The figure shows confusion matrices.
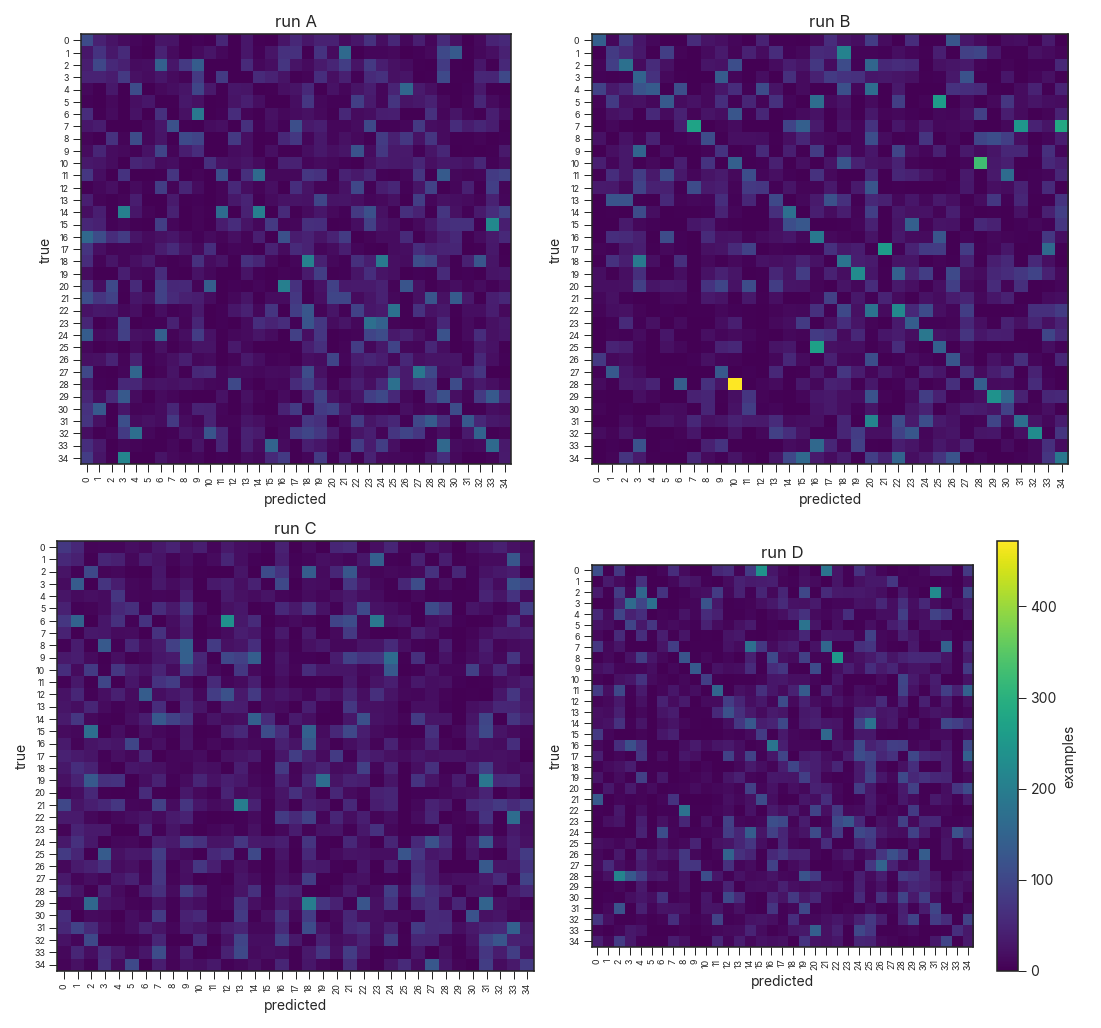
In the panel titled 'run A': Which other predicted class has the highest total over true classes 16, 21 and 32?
0
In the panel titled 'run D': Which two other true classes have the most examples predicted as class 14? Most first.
7, 24
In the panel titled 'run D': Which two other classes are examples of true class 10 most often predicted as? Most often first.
28, 4
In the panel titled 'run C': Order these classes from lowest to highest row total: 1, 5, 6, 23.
23, 1, 5, 6
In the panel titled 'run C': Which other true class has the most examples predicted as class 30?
10
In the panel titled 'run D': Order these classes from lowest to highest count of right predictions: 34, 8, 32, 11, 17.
34, 32, 17, 8, 11
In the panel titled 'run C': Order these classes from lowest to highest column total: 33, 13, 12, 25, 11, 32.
25, 11, 32, 12, 13, 33
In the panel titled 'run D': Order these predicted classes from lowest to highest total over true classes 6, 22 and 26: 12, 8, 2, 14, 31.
31, 14, 2, 12, 8
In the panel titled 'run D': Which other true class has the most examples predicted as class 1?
27
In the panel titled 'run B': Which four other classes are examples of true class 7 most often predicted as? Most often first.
34, 31, 15, 14
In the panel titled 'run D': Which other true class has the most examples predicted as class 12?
26
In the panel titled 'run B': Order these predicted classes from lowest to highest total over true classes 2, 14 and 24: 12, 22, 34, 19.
12, 19, 22, 34
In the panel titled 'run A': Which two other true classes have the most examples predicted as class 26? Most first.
4, 20
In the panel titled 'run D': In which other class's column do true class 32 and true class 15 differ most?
21
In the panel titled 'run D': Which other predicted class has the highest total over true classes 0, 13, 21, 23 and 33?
15
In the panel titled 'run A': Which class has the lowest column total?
5
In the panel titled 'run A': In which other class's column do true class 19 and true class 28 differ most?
25
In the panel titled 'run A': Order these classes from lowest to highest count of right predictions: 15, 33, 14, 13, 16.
13, 15, 16, 33, 14
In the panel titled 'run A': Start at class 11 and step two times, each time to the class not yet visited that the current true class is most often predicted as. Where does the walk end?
3
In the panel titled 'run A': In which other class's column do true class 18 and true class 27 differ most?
24
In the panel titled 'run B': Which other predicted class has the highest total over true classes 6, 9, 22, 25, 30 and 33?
16
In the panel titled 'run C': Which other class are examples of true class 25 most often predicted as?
3
